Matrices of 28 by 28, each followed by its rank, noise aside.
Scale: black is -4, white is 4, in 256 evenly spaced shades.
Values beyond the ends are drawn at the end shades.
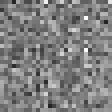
seven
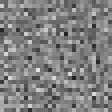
seven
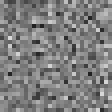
eight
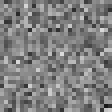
eight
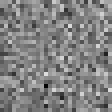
eight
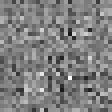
five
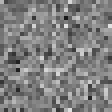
eight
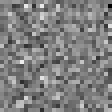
five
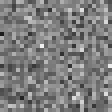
seven
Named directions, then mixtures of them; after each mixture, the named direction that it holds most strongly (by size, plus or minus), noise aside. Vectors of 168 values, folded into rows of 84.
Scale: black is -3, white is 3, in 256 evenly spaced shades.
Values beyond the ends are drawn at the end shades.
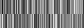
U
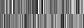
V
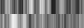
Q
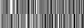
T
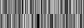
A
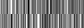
T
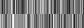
U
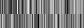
U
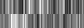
Q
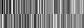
U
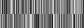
U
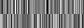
U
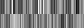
V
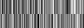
U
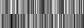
T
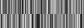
A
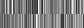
V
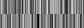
A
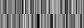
A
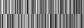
U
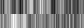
Q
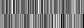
V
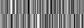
T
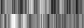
Q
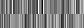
V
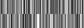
A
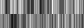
Q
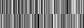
U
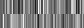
V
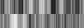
Q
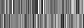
V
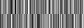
T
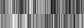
Q
